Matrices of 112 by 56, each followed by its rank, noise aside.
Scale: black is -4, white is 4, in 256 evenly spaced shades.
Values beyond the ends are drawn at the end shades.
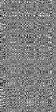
five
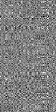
five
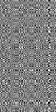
three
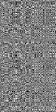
six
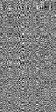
four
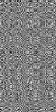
four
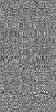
six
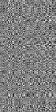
four
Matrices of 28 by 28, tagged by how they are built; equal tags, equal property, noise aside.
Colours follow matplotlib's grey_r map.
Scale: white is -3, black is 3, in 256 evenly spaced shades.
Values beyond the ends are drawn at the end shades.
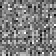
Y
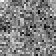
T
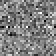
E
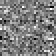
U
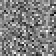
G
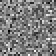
G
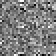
U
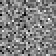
G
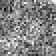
T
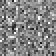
G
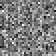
G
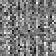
Y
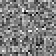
Y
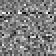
E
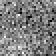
T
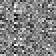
U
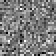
U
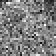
T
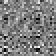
U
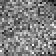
T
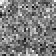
T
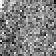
T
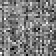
Y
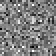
U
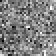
T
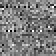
E
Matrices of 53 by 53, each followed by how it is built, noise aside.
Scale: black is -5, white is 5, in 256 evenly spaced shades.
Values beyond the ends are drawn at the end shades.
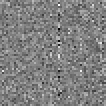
uneven columns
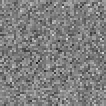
repeating columns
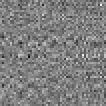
low rank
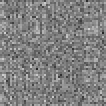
blocks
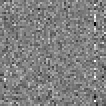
uneven columns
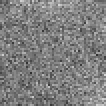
smooth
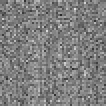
blocks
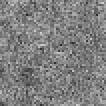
smooth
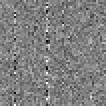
uneven columns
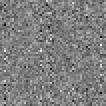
uneven columns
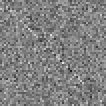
diagonal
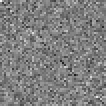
diagonal
